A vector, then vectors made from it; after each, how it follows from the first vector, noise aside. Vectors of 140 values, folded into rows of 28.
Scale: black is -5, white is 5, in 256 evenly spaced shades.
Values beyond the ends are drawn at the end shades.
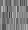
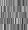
wrapped around.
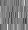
reversed, negated, partly zeroed.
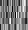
reversed, negated, scaled up.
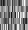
reversed, negated, scaled up.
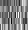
reversed, negated, scaled up.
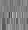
partly zeroed.
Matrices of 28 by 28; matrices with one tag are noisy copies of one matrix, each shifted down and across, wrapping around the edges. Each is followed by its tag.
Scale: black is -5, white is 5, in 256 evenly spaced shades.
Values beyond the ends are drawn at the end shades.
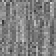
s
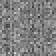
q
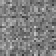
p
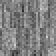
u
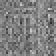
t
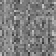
t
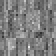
u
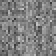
t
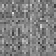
t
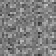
p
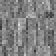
u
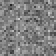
p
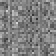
q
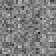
p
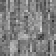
u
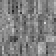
u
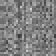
q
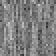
s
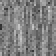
s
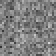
p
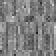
u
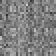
t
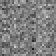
p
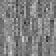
s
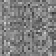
q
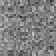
p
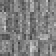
u
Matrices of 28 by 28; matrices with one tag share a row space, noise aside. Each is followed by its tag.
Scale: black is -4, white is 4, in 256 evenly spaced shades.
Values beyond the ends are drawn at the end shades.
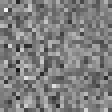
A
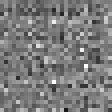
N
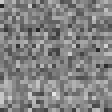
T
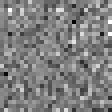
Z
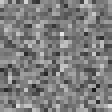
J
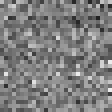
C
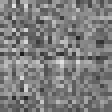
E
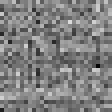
T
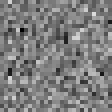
Z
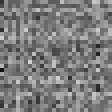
T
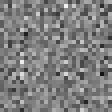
Z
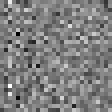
A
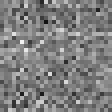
E
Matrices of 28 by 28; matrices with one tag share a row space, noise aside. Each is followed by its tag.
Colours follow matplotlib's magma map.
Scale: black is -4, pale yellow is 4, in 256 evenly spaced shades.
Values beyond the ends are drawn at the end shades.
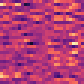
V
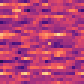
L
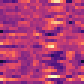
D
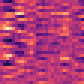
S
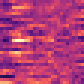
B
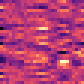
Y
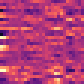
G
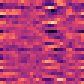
D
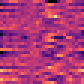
D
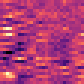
S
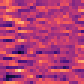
S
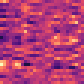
V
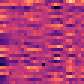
G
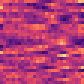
Y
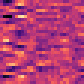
S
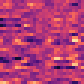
V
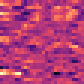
V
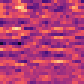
L
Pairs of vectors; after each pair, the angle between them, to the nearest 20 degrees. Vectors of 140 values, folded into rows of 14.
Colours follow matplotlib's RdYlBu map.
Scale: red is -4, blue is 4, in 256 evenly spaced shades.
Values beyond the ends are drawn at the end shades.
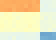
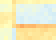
100 degrees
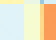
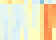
20 degrees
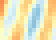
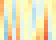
60 degrees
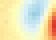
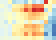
140 degrees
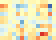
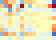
100 degrees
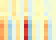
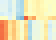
60 degrees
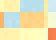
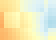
80 degrees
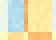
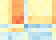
140 degrees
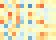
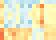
60 degrees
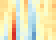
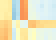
100 degrees
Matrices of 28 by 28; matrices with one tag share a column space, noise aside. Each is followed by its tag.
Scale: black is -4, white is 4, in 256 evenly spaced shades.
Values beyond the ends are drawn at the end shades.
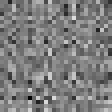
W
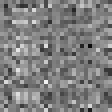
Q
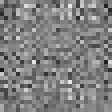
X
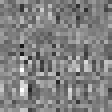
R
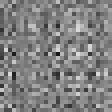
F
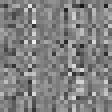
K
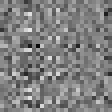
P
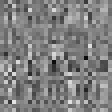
R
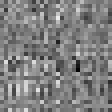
R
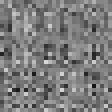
F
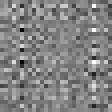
X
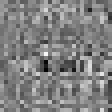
R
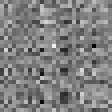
Q
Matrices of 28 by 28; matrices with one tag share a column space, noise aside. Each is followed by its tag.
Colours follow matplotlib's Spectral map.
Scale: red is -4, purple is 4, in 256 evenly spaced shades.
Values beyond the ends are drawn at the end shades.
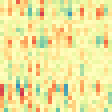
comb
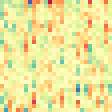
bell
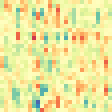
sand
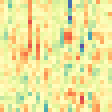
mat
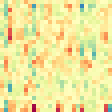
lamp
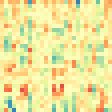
bell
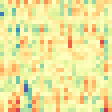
comb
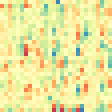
lamp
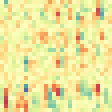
sand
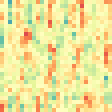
mat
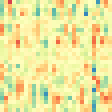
comb
